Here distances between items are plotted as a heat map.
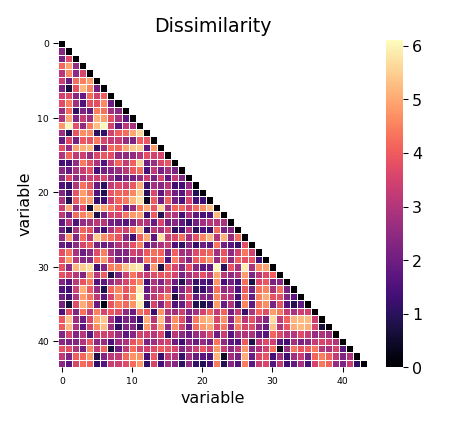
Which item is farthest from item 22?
30
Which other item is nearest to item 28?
29
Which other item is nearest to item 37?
38
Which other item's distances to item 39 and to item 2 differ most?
15
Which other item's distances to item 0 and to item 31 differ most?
41
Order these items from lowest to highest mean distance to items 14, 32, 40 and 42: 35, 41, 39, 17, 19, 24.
17, 19, 35, 24, 41, 39
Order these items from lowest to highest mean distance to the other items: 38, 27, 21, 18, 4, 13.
27, 18, 21, 13, 38, 4
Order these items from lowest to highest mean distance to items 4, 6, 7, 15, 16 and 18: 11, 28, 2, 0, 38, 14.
0, 2, 28, 38, 14, 11
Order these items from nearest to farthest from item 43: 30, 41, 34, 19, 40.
19, 30, 40, 34, 41
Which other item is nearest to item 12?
21
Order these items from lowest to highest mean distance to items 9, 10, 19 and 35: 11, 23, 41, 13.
13, 23, 41, 11
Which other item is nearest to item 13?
36
